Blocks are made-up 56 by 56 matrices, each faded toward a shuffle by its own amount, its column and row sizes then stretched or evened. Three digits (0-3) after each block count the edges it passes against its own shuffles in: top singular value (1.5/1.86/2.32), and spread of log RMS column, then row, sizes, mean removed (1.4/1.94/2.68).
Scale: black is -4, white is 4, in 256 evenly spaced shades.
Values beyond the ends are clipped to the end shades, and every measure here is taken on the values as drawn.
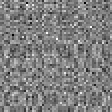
3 1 0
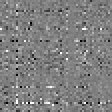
2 2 2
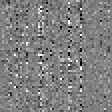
1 3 0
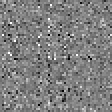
1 2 1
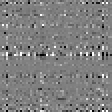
3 2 3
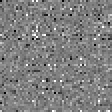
1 1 2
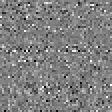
1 0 2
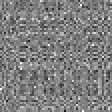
3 1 1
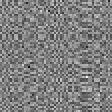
3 1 1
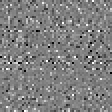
2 0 2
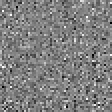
0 2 1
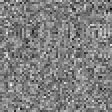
2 1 0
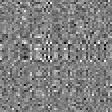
3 1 2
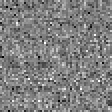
2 0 1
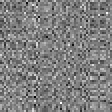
3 2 0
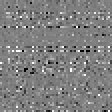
2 1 3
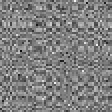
3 0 1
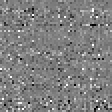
0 1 2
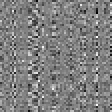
3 3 0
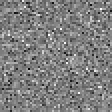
1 0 0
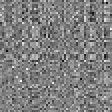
3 2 1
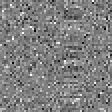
2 0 0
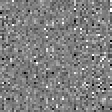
1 2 1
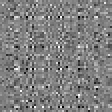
3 2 2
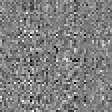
2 2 1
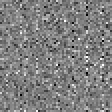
1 2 0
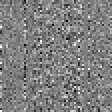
0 3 0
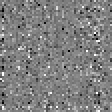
1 2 1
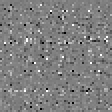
0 1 2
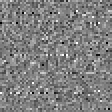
1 0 2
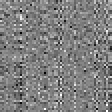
3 3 0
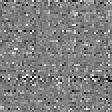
1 1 3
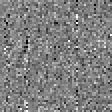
0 2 1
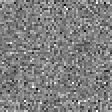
1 0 1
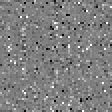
0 1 1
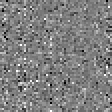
0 2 0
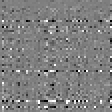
3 2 3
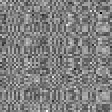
3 0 0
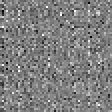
2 2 0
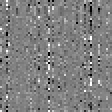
2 3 0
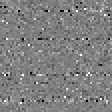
1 0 2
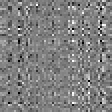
3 3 2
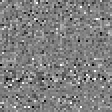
0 0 2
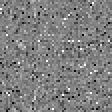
0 0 1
